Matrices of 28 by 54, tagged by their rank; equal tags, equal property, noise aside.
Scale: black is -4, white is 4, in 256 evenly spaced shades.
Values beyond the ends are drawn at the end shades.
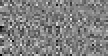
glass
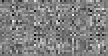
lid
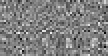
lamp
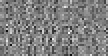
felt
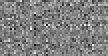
lid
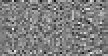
lamp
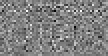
glass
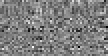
lid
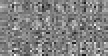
lid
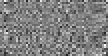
glass
